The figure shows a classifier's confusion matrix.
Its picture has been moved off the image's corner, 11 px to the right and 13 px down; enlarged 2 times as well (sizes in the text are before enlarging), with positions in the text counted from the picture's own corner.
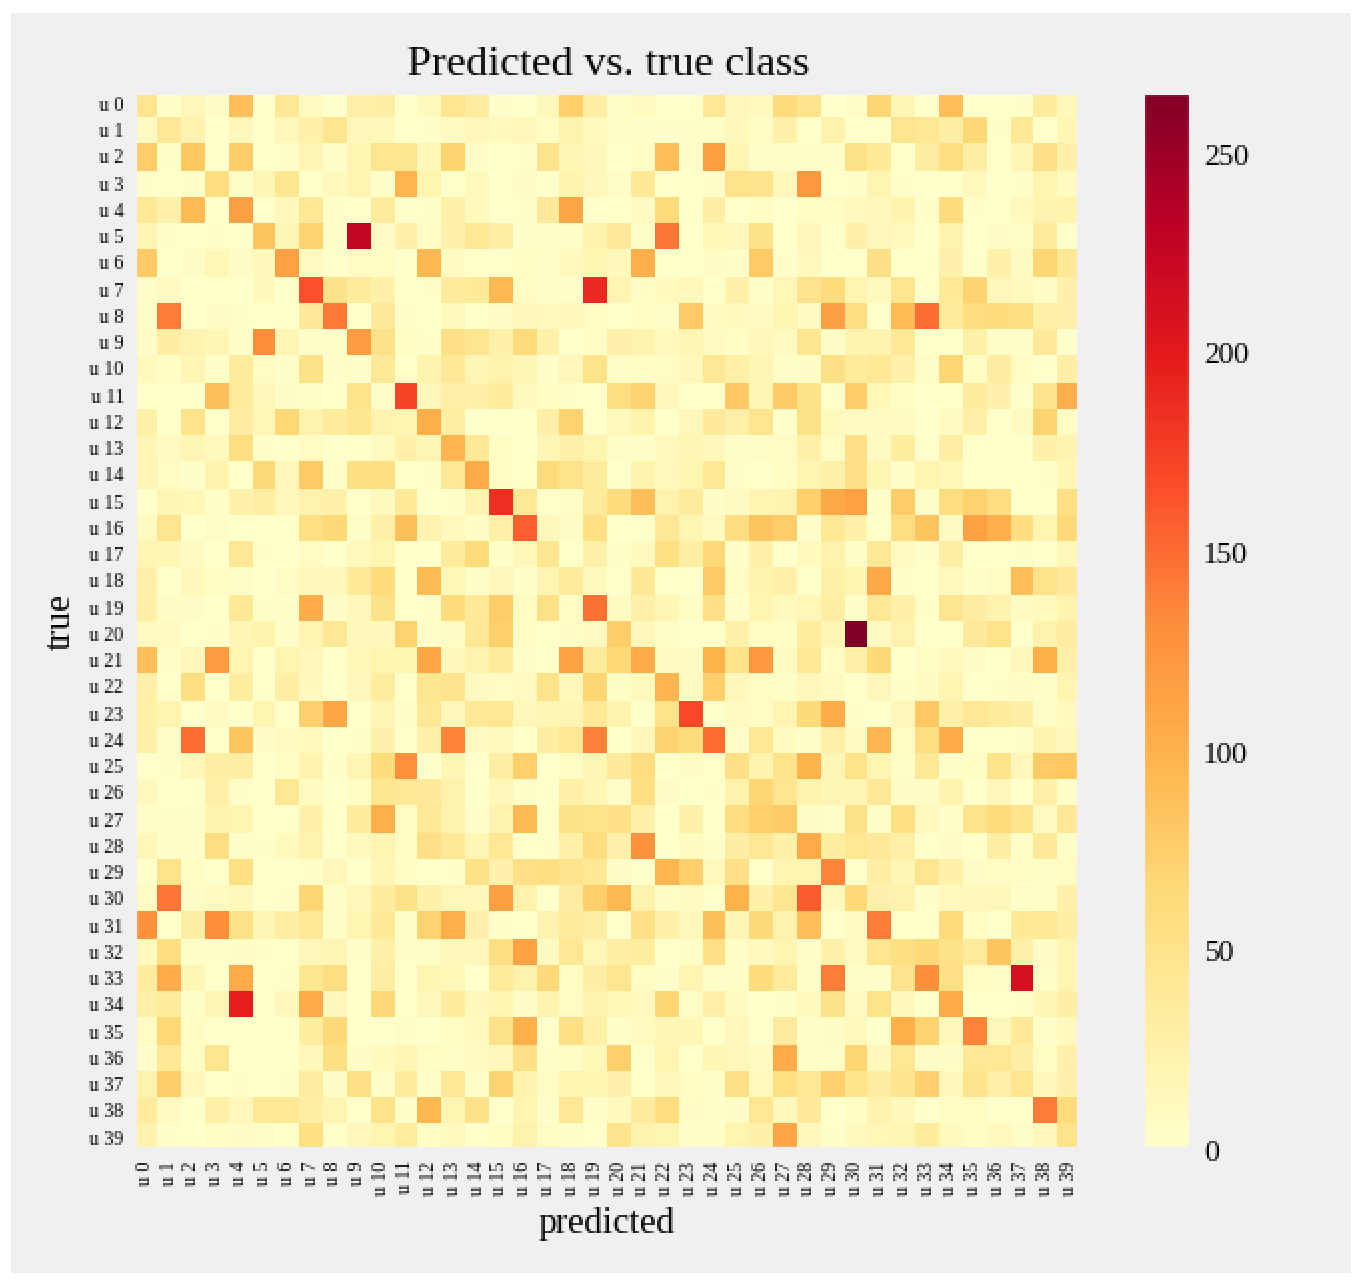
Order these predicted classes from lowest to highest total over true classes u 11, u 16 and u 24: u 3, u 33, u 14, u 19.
u 14, u 3, u 33, u 19
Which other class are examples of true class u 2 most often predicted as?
u 24
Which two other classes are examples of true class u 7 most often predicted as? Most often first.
u 19, u 15
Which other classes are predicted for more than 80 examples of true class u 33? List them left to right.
u 1, u 4, u 29, u 37
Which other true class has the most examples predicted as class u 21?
u 28
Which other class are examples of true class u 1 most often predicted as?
u 35
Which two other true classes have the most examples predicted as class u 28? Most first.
u 30, u 3
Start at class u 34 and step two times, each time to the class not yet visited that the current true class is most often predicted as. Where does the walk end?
u 18
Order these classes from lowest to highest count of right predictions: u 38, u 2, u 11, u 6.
u 2, u 6, u 38, u 11
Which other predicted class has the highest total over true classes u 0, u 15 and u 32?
u 34
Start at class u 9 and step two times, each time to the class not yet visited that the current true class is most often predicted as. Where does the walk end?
u 22
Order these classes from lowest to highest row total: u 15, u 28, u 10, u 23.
u 10, u 28, u 23, u 15
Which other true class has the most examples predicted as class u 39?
u 11
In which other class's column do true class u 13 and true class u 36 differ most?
u 27
